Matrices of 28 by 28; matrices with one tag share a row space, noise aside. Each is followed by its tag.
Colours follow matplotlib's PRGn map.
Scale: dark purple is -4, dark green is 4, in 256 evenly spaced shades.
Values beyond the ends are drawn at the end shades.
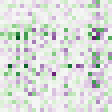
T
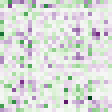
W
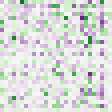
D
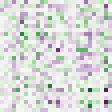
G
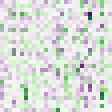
D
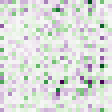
D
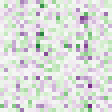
G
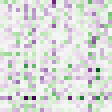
T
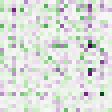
D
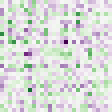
W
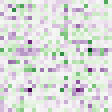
W
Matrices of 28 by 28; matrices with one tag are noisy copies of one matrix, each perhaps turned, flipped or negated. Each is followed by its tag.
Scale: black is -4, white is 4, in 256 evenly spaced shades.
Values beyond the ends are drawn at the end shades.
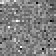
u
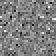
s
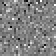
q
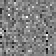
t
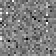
t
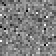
q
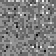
t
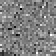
u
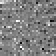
u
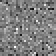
t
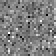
t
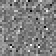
q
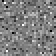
s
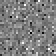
s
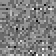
t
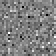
t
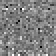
t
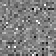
t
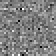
t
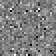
q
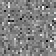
t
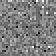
t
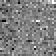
u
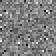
q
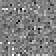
t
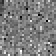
u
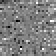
u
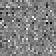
t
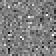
t
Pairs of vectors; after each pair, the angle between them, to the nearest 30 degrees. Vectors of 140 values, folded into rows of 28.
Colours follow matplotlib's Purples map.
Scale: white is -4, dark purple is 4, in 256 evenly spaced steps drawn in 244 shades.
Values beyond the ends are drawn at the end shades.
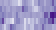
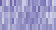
120 degrees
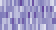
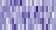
60 degrees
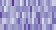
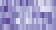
120 degrees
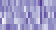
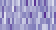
60 degrees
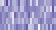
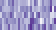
120 degrees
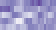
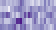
150 degrees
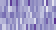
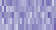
60 degrees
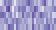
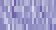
120 degrees
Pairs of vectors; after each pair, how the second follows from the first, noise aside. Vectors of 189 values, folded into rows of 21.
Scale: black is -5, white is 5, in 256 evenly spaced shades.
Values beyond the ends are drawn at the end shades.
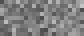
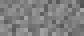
negated, shrunk.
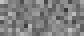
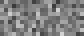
reversed, negated.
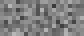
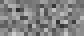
copied.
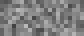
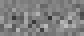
reversed, partly zeroed.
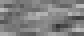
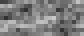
reversed.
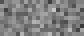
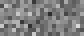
reversed, negated.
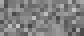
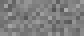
reversed, shrunk.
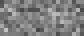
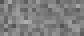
reversed, shrunk.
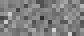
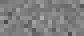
negated, shrunk.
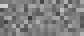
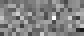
reversed, negated.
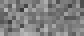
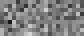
copied.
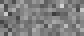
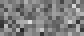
reversed, negated.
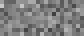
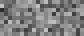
copied.
